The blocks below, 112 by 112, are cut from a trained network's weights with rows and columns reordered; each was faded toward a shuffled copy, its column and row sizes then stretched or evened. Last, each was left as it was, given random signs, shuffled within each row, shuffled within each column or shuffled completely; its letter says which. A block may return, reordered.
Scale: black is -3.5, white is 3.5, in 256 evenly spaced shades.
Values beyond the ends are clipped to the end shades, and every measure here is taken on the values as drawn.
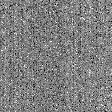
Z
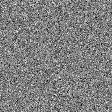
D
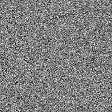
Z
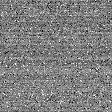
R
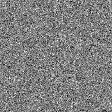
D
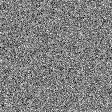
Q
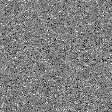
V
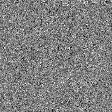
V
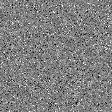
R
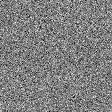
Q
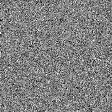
V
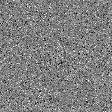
V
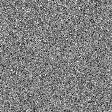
R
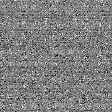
Z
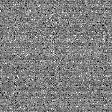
Z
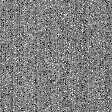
D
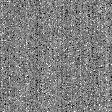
D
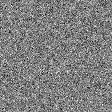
Q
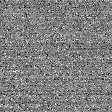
R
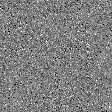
D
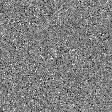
Q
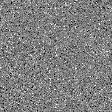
V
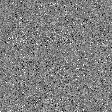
V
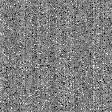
Z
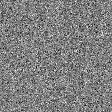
R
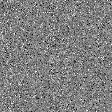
D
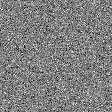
Q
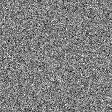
Q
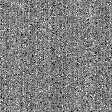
D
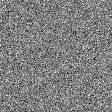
D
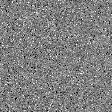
V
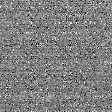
Z
